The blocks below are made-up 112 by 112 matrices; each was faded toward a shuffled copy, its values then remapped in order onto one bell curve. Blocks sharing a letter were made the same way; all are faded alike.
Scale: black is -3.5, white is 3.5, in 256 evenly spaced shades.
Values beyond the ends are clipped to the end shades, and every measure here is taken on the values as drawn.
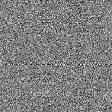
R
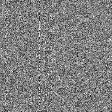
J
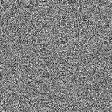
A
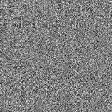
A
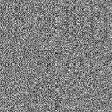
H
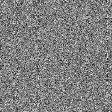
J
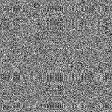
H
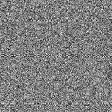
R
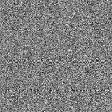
R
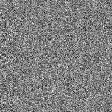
A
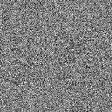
A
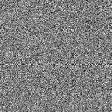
R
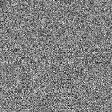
R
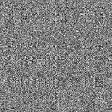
R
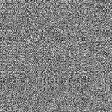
H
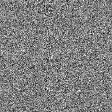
J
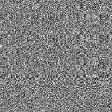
H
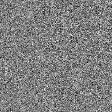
J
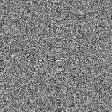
R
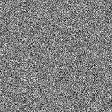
A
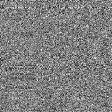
R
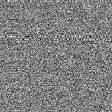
R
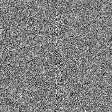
J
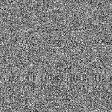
A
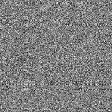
R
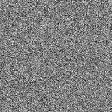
A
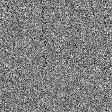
J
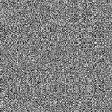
H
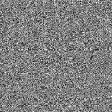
R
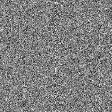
J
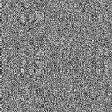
H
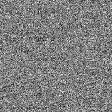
A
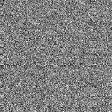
R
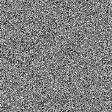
J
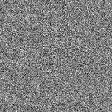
A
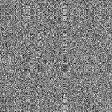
H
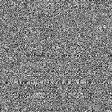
R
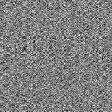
H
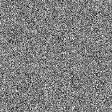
J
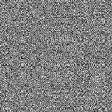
H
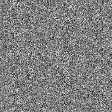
J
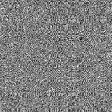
H
